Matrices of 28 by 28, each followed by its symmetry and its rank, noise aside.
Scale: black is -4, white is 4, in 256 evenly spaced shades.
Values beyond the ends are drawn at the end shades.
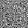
antisymmetric, rank six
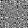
antisymmetric, rank six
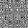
no symmetry, rank five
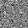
antisymmetric, rank six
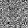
no symmetry, rank four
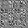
antisymmetric, rank six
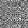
no symmetry, rank four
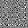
no symmetry, rank four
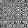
no symmetry, rank four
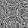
antisymmetric, rank six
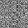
antisymmetric, rank six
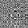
antisymmetric, rank four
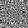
antisymmetric, rank six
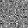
no symmetry, rank four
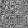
no symmetry, rank four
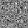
no symmetry, rank five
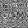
no symmetry, rank four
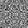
no symmetry, rank five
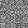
no symmetry, rank five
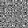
antisymmetric, rank six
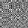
no symmetry, rank four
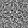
antisymmetric, rank six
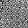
no symmetry, rank five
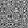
antisymmetric, rank four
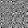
no symmetry, rank four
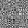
antisymmetric, rank six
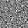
antisymmetric, rank six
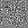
no symmetry, rank five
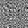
antisymmetric, rank four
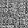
antisymmetric, rank six
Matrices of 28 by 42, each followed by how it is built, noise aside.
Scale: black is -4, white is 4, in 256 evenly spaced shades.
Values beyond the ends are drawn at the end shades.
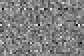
uneven rows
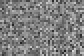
blocks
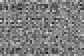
blocks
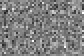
low rank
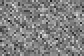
Toeplitz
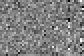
uneven columns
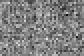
blocks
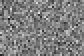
noise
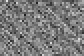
Toeplitz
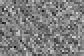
Toeplitz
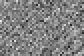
Hankel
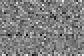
uneven rows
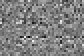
low rank
